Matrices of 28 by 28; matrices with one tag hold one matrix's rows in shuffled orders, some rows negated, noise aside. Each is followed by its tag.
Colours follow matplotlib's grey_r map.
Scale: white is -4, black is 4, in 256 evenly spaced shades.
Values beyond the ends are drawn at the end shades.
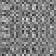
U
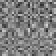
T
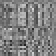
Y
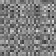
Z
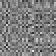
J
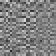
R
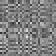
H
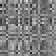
H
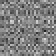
Z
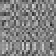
U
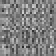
U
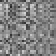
R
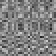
T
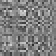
Y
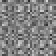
T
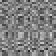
T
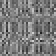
J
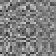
R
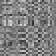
Y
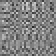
U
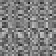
T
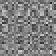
T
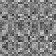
T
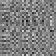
U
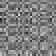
H
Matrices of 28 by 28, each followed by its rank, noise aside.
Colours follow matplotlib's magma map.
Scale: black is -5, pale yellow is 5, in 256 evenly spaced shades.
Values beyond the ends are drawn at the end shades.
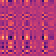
one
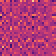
three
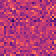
four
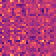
four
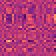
two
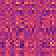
three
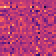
four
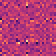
three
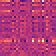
two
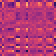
one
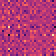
three
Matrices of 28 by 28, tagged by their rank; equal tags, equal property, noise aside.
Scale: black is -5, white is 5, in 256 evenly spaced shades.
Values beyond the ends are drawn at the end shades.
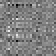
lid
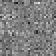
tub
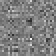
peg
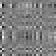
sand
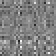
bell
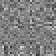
peg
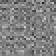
tub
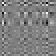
sand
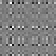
sand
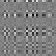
sand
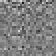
lid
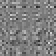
lid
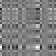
sand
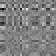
sand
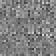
peg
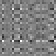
sand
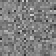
tub
